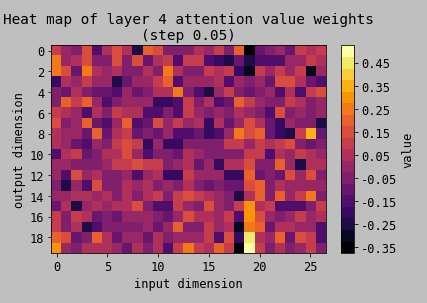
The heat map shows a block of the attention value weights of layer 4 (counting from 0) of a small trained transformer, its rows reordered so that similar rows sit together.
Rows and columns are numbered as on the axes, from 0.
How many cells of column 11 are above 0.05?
3
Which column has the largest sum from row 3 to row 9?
18
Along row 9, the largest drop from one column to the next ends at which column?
9
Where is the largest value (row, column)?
19, 19
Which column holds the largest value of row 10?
7
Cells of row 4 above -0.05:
11
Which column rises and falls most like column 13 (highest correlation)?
14
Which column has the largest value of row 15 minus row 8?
15
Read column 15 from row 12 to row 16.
0 -0.1 0.05 0.15 0.05
